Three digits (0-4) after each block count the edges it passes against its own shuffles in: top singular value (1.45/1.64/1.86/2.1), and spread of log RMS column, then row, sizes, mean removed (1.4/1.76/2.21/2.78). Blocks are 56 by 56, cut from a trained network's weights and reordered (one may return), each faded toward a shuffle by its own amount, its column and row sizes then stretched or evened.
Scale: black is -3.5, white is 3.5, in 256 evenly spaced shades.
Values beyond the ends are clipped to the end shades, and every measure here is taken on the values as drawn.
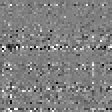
1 1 4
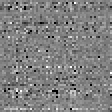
0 2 4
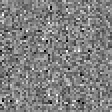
0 2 1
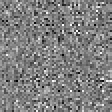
2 3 2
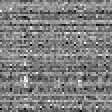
4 2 2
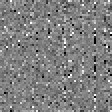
0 3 0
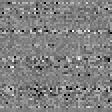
0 1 4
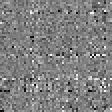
1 2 3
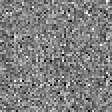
0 1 1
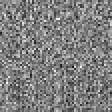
2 0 0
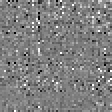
0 2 3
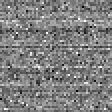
2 0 1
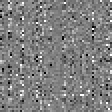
2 4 0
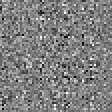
2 3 2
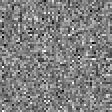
0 2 0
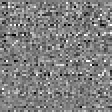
0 0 4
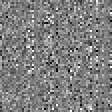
1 4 1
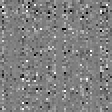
0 4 2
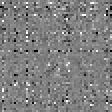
0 3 3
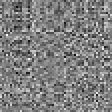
3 2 1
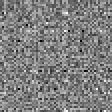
3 0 2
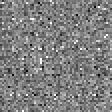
1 1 1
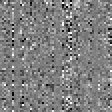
0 4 2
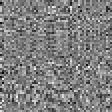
3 2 2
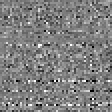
1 1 4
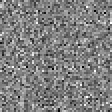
1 0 2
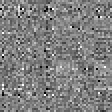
3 2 2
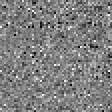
0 1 2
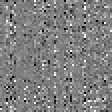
1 4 1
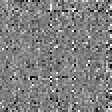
2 2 3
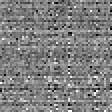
3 2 1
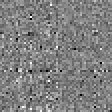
0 2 2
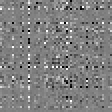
1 4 4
